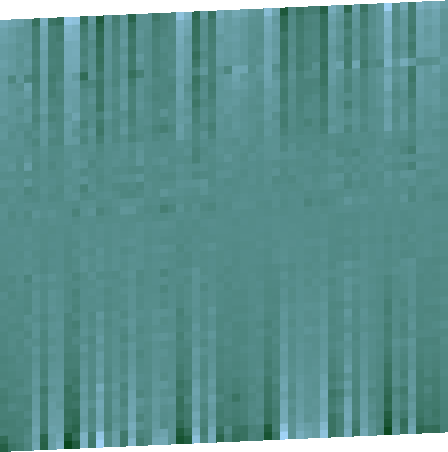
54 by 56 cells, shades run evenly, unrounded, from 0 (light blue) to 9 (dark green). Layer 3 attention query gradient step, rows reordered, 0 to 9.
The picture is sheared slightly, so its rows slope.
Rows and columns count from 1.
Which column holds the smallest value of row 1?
49
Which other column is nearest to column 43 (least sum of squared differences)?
45
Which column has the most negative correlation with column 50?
18
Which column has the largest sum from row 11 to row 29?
13
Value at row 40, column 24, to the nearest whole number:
5
